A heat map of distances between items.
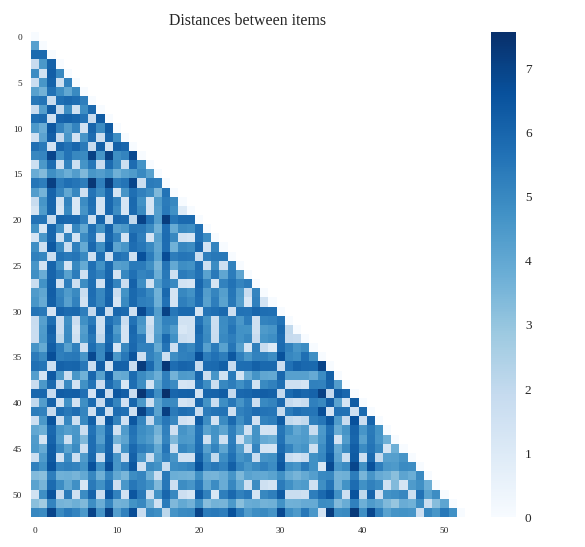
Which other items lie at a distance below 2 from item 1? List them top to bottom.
4, 21, 23, 25, 37, 44
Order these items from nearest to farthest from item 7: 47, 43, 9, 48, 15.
9, 15, 48, 43, 47
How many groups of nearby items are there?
6
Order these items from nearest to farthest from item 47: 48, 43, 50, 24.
43, 48, 50, 24
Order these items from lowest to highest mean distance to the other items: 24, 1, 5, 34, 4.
5, 1, 34, 4, 24
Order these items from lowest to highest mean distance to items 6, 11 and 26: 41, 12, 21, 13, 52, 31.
31, 21, 52, 13, 41, 12
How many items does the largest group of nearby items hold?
18
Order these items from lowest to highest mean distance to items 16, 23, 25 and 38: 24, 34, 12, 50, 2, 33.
33, 50, 34, 24, 12, 2
